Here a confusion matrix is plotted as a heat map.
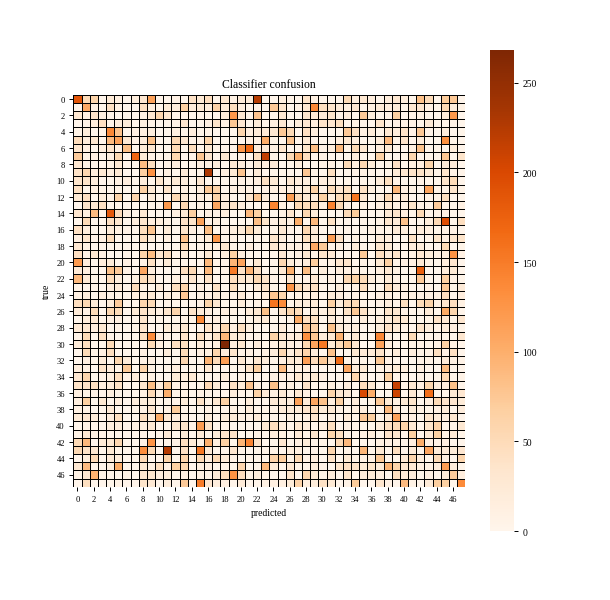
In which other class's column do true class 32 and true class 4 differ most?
18
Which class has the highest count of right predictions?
0
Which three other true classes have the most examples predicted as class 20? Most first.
6, 42, 9
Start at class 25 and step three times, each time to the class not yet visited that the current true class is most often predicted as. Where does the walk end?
31
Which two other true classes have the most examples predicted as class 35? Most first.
36, 43
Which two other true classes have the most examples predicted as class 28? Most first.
29, 32
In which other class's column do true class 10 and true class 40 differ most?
15
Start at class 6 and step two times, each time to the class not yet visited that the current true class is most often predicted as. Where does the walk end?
42
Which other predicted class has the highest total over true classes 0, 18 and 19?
22
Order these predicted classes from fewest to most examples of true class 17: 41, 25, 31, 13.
25, 41, 13, 31
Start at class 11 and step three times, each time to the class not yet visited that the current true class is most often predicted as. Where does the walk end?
45
